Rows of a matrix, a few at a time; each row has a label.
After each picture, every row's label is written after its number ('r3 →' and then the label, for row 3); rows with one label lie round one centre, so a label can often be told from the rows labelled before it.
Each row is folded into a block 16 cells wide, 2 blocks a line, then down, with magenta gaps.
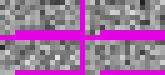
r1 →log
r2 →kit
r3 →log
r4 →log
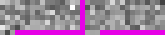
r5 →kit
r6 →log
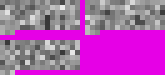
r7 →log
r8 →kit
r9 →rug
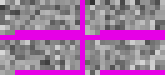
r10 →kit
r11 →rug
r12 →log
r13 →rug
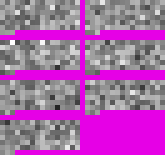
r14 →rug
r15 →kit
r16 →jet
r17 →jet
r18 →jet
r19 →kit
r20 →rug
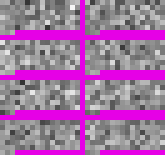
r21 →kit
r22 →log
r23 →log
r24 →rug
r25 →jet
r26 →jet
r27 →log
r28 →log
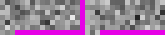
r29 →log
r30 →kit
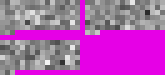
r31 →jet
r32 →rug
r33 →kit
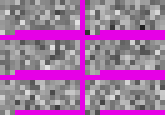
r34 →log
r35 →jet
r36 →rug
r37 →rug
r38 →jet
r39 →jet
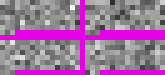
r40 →kit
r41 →kit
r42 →jet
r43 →jet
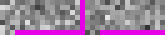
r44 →rug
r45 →jet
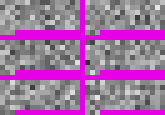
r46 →log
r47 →kit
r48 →log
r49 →rug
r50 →jet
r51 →kit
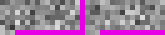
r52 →rug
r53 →kit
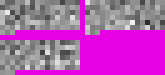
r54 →log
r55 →kit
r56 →log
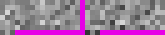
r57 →jet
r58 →jet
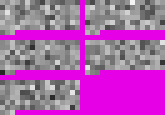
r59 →log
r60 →rug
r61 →jet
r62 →kit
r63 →rug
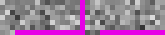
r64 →log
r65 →jet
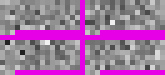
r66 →kit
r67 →rug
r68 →rug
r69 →rug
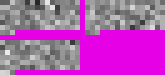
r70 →rug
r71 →log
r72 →log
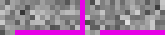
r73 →jet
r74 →rug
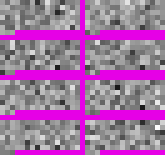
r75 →rug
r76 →jet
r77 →jet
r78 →jet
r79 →kit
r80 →jet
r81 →jet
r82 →kit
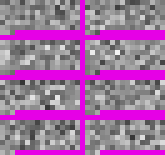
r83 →rug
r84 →log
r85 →log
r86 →jet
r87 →log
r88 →rug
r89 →rug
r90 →log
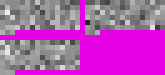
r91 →log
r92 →rug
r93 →log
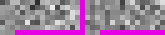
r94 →rug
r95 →rug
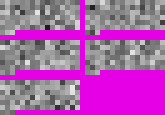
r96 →log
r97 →kit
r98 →rug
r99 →rug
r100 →jet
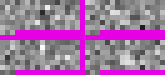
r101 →log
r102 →jet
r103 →jet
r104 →jet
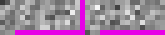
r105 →rug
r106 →jet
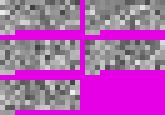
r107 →log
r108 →log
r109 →rug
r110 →rug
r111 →rug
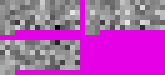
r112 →jet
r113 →jet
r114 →kit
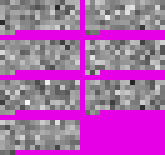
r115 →rug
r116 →jet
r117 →log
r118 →kit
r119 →rug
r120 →jet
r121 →jet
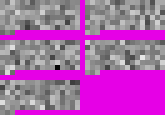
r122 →jet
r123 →kit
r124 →jet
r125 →log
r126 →log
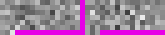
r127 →log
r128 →log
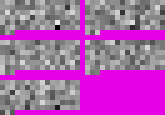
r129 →jet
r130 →kit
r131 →kit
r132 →log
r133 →jet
